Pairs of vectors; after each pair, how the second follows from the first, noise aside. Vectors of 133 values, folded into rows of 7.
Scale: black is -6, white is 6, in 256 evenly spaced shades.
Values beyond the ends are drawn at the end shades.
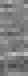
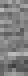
copied.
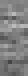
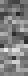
reversed, scaled up.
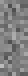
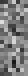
reversed, scaled up.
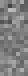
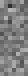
copied.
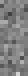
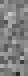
negated.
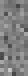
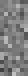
negated.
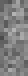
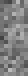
copied.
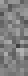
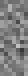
negated.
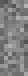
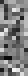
reversed, negated, scaled up.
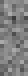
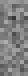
copied.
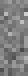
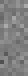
reversed, negated, shrunk.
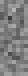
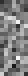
reversed, negated, scaled up.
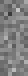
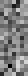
reversed, negated, scaled up.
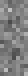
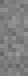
reversed, negated, shrunk.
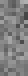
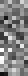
reversed, negated, scaled up.
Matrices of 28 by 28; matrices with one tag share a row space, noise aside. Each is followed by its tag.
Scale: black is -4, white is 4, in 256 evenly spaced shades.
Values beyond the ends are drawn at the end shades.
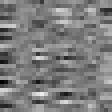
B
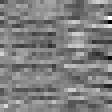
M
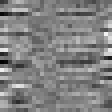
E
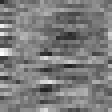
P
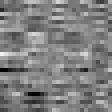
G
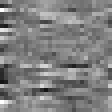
P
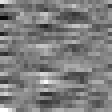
P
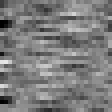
P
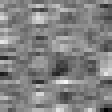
B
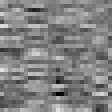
G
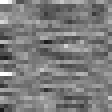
P
